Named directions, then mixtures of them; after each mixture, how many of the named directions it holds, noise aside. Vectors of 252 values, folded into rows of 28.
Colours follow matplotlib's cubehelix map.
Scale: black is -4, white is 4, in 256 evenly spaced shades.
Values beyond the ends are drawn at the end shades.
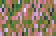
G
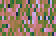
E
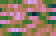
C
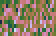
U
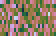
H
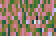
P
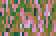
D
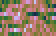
two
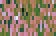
two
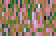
four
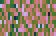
one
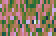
one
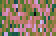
three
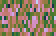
two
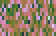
three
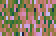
two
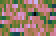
two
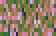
two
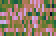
three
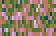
three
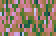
one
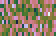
two
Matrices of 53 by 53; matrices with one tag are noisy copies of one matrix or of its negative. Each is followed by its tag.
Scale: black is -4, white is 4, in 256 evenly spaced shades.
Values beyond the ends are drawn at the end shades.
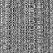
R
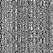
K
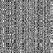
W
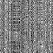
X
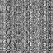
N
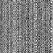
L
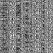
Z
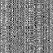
R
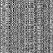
R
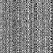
L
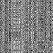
X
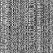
R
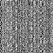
K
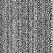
L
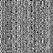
K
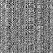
R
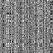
W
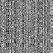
W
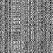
X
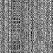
X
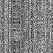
X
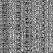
Z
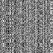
W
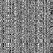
W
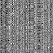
R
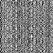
K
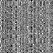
K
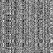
W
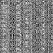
Z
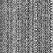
L
